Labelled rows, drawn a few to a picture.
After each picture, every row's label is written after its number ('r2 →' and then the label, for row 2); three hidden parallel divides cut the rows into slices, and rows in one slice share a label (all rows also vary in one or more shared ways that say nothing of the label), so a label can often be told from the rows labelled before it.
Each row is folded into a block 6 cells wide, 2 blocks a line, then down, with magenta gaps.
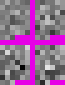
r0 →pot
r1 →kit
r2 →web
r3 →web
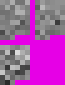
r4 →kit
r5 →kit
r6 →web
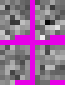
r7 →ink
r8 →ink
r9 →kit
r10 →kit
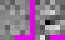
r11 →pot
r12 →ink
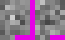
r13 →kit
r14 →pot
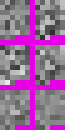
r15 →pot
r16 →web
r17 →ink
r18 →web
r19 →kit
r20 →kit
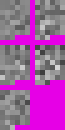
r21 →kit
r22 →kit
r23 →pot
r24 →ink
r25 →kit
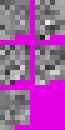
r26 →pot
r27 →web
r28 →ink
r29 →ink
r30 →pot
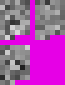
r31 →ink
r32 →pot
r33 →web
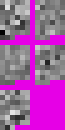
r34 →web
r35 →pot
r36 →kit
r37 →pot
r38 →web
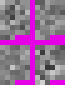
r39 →kit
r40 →pot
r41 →kit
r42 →ink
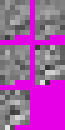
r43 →kit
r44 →pot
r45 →kit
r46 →ink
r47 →ink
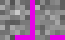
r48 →pot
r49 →pot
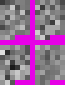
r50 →pot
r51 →ink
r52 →ink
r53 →kit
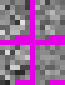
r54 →ink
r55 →pot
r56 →web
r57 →pot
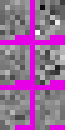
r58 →kit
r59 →ink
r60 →kit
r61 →web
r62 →kit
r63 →pot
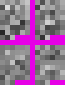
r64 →web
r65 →web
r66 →kit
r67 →kit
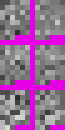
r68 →kit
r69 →pot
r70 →kit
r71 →pot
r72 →ink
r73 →ink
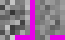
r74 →web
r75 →kit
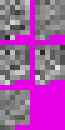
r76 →web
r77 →pot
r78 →ink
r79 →ink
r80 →kit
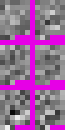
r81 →kit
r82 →pot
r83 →kit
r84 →kit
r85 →ink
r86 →web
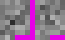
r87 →pot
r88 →pot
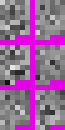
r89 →web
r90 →pot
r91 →web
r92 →kit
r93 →pot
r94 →ink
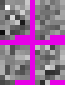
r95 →web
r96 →kit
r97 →kit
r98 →web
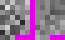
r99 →web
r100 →pot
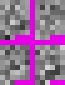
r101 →web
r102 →pot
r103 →ink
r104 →web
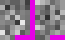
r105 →ink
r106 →kit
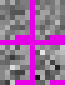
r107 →kit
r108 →pot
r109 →web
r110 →web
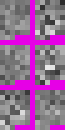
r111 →pot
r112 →ink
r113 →kit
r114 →web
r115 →ink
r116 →pot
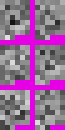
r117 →ink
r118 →web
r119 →kit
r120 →ink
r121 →web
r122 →ink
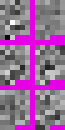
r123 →web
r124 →kit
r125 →web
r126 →ink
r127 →kit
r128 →web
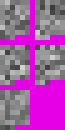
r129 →kit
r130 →pot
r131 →ink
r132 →pot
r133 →kit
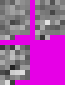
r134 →pot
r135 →kit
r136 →ink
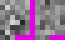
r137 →web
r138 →pot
